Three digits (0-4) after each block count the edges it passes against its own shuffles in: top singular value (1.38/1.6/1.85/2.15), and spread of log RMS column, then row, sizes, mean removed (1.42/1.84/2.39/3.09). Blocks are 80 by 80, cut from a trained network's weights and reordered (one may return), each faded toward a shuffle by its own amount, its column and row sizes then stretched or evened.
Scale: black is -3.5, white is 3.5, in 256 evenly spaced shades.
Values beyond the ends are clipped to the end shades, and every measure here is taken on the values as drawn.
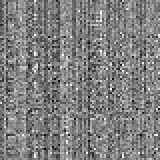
4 1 2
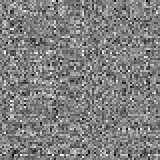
3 2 1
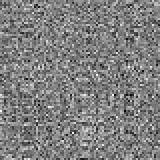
4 1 2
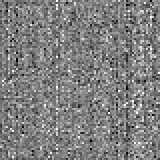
2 2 0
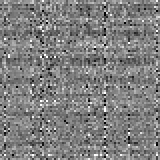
3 3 0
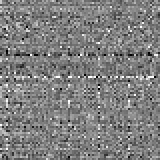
4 2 2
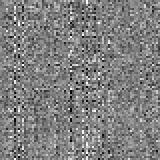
4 4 1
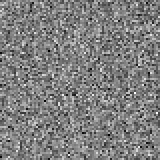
2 0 0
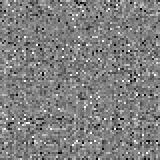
0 0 2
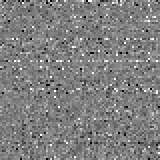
0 0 3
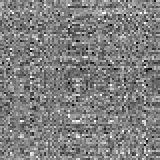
3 2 1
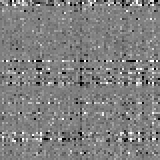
3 1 4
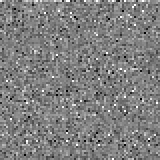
0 0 1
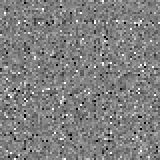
0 1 1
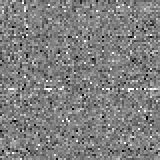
1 1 1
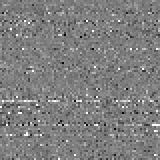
1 0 3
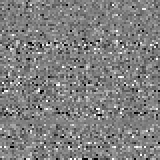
0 0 4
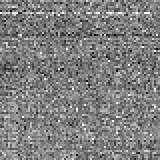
3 0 1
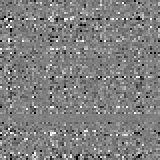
2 3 4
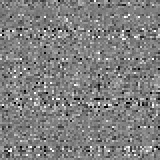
2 1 4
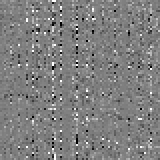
1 4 2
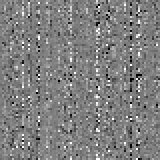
1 4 1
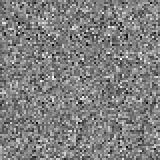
0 1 2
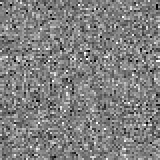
2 1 1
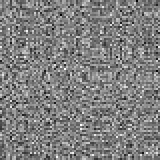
4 1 0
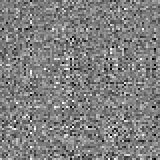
3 2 3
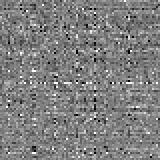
2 2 2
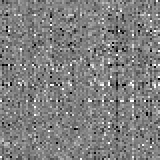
2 2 2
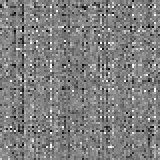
4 3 3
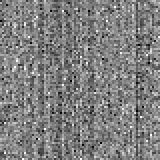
3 0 0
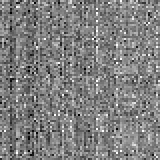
3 2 1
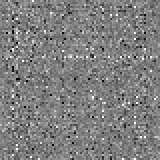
1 2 2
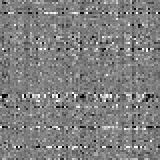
3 1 4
